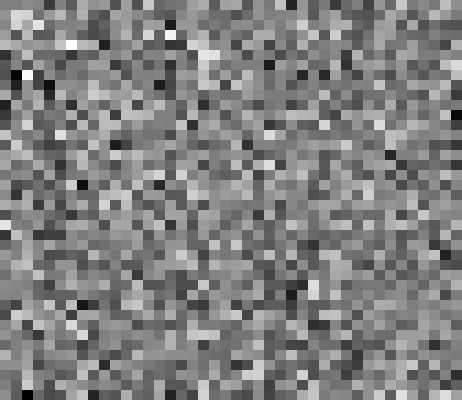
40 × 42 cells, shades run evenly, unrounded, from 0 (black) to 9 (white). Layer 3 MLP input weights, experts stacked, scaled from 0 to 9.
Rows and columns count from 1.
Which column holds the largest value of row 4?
16
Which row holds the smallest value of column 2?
8
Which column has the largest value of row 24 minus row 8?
2
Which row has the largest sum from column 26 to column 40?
23
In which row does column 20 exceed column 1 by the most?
6
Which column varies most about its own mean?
19
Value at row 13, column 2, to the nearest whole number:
5
